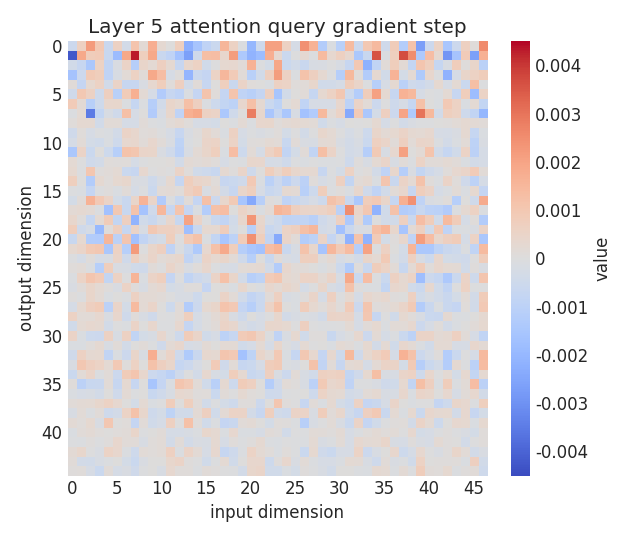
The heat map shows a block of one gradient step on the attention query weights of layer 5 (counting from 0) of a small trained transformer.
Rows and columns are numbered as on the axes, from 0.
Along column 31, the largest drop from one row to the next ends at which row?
18
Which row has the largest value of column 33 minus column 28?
21
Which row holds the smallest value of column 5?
1
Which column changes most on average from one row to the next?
7
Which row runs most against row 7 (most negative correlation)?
0
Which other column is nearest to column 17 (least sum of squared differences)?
26
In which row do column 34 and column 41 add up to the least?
17
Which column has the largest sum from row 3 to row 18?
37
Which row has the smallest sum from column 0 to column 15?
35
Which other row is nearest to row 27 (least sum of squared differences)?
24
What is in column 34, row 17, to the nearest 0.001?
-0.002
